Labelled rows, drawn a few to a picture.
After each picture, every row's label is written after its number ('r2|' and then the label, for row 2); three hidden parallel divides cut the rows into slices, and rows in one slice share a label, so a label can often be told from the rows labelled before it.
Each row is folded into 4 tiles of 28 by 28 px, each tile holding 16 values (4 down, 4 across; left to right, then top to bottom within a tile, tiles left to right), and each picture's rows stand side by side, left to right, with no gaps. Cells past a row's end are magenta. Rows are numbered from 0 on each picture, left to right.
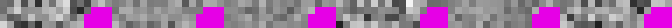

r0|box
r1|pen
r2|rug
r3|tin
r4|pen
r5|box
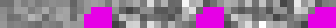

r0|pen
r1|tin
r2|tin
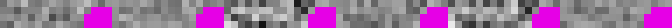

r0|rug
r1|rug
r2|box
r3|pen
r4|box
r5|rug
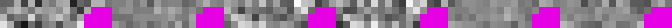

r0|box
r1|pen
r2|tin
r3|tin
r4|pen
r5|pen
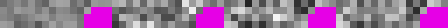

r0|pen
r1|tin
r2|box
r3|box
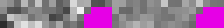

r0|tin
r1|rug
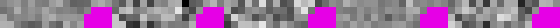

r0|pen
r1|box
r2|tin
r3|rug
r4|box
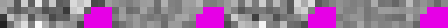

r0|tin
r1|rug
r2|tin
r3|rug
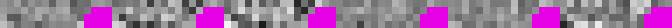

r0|pen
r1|box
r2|box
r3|pen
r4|pen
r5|tin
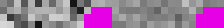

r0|box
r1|rug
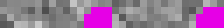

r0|rug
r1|pen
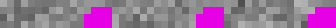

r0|rug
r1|pen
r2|rug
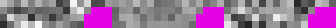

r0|tin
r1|rug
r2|box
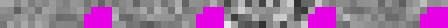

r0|rug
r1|pen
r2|box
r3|rug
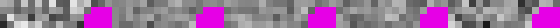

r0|tin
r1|pen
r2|rug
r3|pen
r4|box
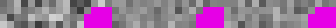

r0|box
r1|rug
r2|pen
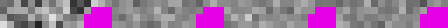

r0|box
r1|pen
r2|rug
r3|pen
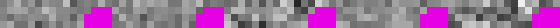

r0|pen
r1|rug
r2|box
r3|pen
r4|tin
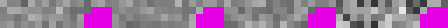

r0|pen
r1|pen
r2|rug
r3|box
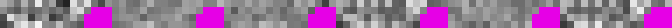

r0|tin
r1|rug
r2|rug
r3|tin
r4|pen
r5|tin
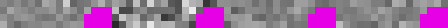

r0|pen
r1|tin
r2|rug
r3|pen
